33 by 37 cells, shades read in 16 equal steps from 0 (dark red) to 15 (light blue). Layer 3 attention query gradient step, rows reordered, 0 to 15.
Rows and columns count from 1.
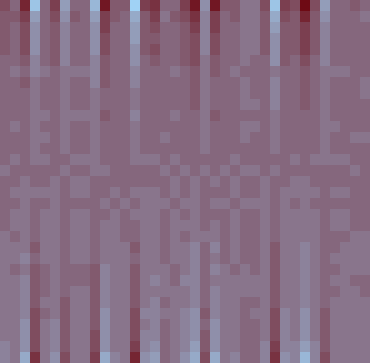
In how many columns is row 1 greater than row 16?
7
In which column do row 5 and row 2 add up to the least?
31
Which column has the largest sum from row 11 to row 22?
14
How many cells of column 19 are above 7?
14
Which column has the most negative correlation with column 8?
25
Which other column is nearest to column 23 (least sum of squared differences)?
13
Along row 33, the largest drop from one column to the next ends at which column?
4
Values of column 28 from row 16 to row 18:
8 7 7
